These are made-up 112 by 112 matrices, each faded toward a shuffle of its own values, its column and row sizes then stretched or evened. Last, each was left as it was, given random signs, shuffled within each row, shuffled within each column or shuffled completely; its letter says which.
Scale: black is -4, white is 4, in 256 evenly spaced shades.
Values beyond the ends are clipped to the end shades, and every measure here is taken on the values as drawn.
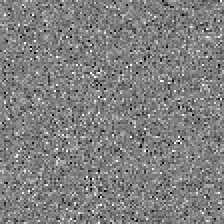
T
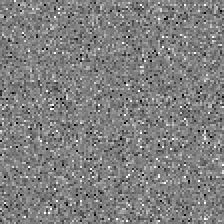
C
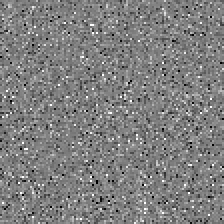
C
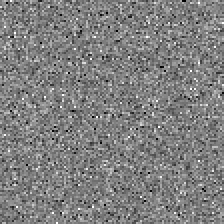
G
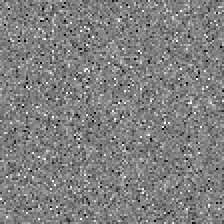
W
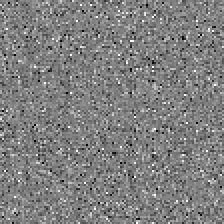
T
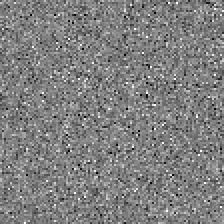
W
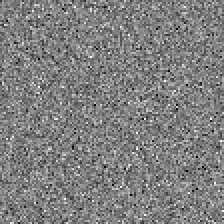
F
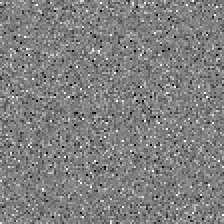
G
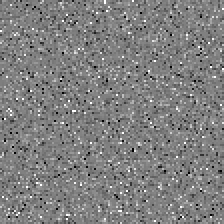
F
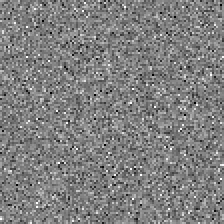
F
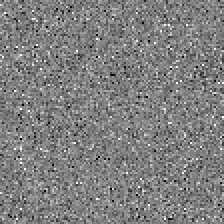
T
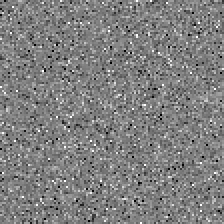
F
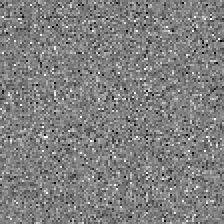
T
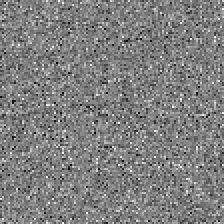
T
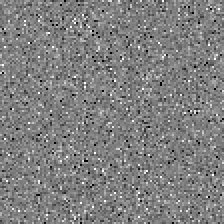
W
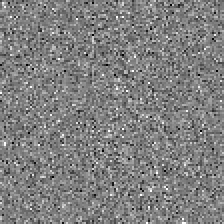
C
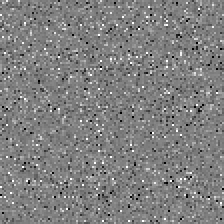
C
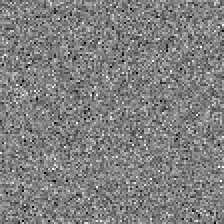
F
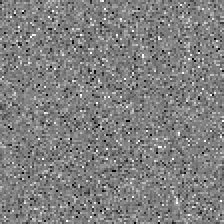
F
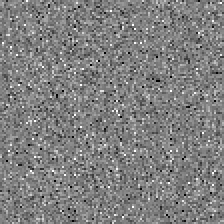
W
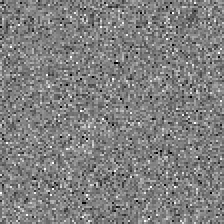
T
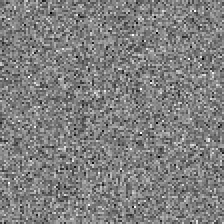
F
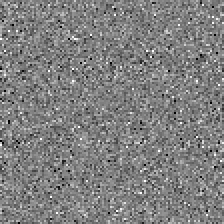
C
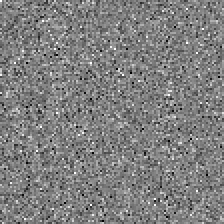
W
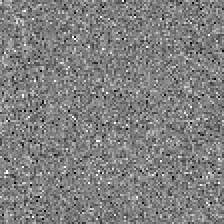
T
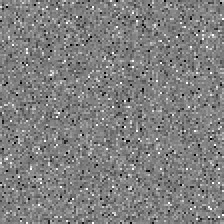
F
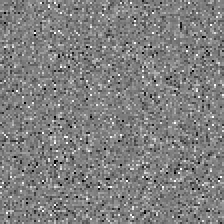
T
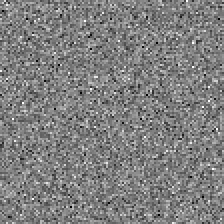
F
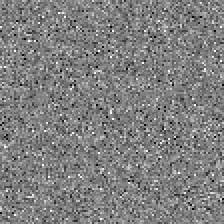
G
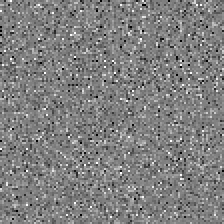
C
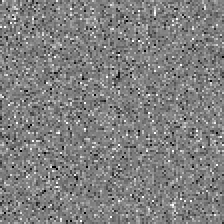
W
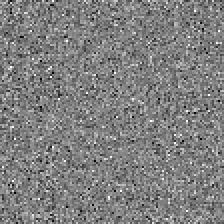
C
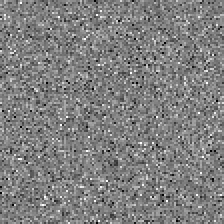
G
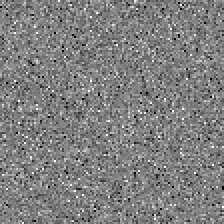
F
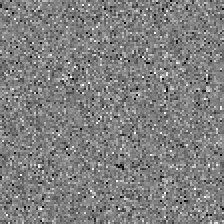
T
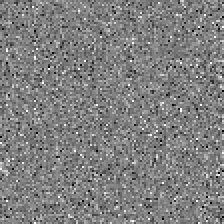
W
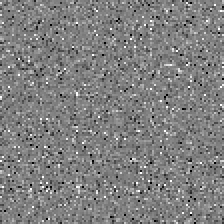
T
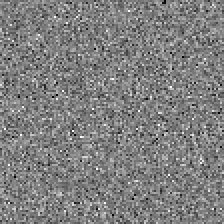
G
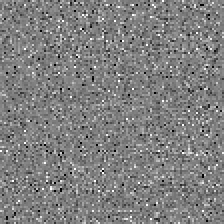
T
